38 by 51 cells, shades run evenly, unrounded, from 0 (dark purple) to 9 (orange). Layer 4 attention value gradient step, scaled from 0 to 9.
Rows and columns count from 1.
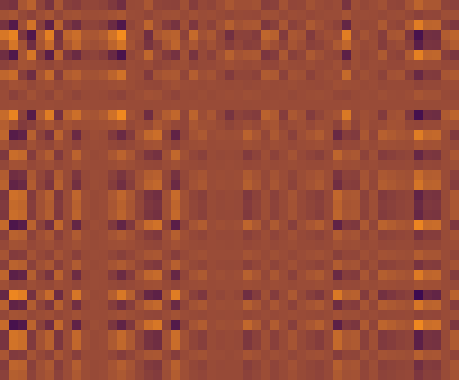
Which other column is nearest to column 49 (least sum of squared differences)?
17
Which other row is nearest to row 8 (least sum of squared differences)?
5
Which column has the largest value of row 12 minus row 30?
1
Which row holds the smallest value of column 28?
30
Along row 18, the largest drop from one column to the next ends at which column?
2
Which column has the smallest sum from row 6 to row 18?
3
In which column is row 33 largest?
47
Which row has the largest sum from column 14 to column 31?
4
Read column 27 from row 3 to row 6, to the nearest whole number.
5 4 4 5
